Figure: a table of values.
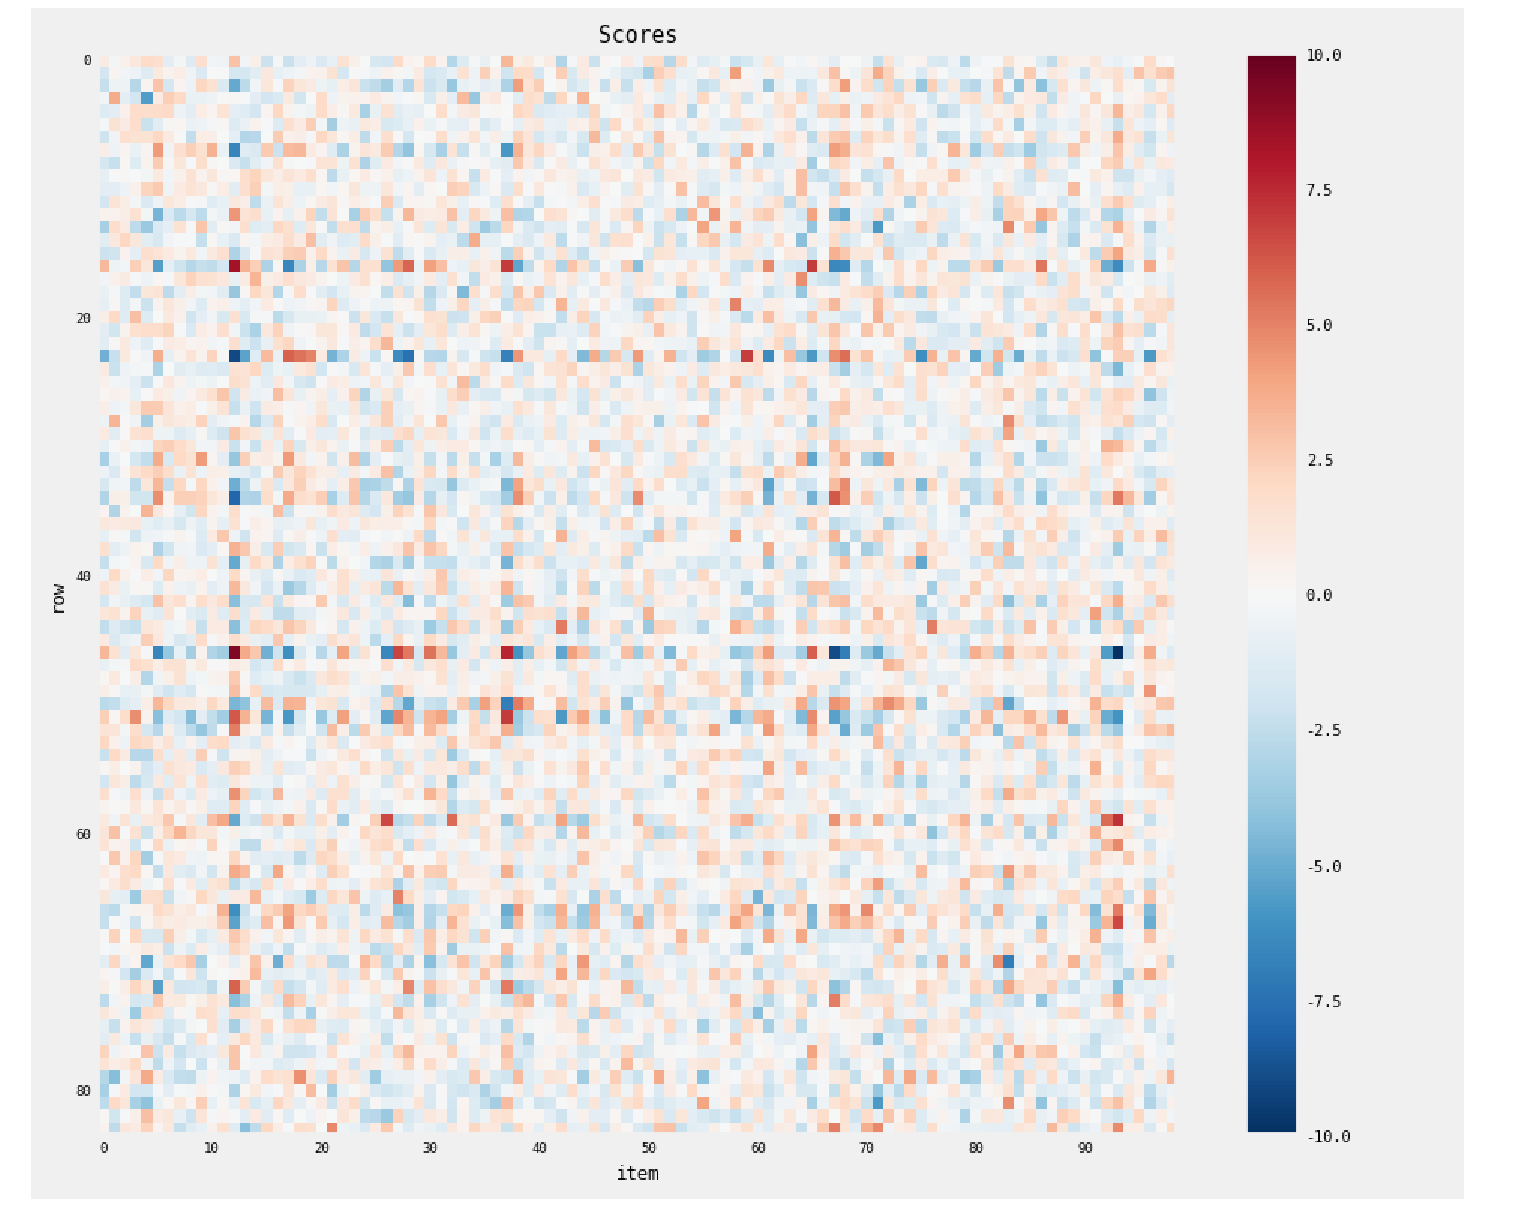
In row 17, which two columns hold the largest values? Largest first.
64, 14
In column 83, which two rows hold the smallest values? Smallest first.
70, 50
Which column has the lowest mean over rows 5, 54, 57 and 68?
4
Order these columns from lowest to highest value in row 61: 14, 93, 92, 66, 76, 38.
14, 76, 66, 38, 92, 93
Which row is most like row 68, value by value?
55
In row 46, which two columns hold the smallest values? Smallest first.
93, 67
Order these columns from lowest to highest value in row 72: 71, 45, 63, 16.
71, 45, 63, 16
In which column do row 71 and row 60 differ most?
42
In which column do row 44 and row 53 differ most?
76
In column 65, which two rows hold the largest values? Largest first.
16, 46
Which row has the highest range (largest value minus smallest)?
46
